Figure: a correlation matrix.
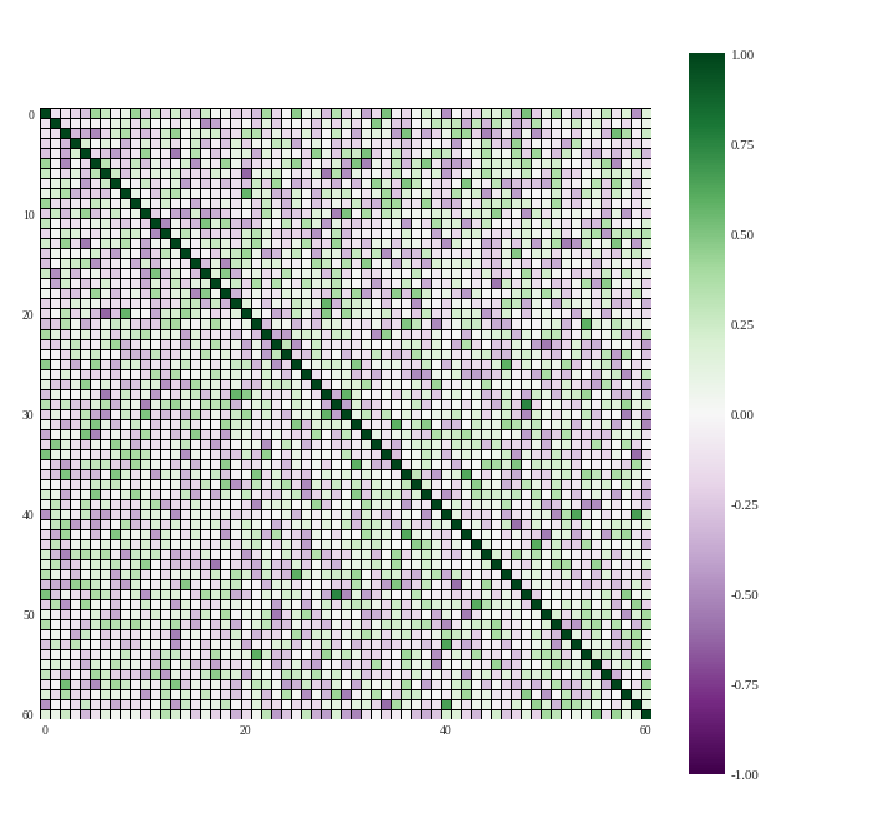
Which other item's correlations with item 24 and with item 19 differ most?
37
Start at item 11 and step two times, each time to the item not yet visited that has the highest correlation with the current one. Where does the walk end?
18
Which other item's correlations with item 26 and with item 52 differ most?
13
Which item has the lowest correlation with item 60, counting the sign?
31
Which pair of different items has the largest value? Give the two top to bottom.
29, 48
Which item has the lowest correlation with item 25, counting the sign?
23
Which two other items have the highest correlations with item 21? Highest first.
54, 36
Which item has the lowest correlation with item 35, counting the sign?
2
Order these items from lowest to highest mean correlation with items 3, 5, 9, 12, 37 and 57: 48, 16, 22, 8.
16, 8, 22, 48
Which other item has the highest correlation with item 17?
56
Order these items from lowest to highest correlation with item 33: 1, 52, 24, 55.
52, 24, 55, 1
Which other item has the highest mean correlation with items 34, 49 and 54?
43
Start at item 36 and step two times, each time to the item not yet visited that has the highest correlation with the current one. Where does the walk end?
7
